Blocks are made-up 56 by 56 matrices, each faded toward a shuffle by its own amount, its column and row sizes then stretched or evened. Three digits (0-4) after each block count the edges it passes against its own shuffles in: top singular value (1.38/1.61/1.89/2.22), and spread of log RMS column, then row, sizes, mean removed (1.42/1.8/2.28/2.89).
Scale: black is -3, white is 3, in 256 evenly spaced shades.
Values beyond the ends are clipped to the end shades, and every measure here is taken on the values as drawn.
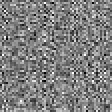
4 3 1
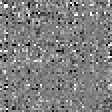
0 4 3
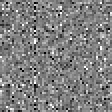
2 2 1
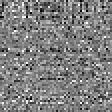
3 1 3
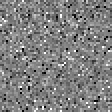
1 0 0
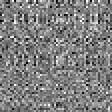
4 1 3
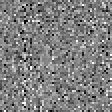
0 2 0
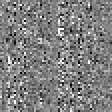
0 4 1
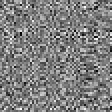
4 2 2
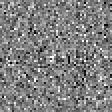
1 1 1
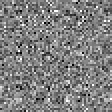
3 1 1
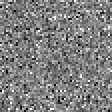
0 1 1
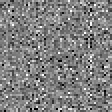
2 2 0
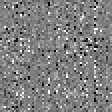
0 4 1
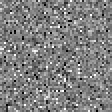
0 1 0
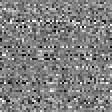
0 0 4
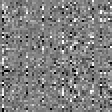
2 4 2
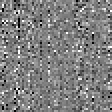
1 4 1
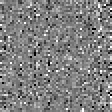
2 3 0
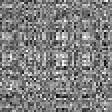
4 3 2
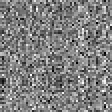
3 2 0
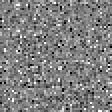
0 0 0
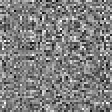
3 2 2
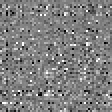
1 2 4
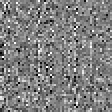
3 3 0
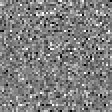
0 0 2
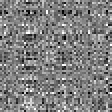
4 4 3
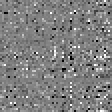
1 3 3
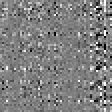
3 4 3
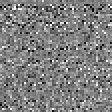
2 0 3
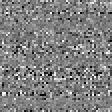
1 0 4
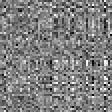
4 3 2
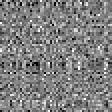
4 0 2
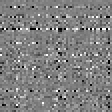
3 1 4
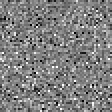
0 0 2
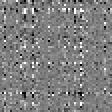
3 4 2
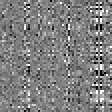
4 4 0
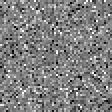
0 0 0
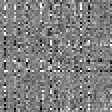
4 4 2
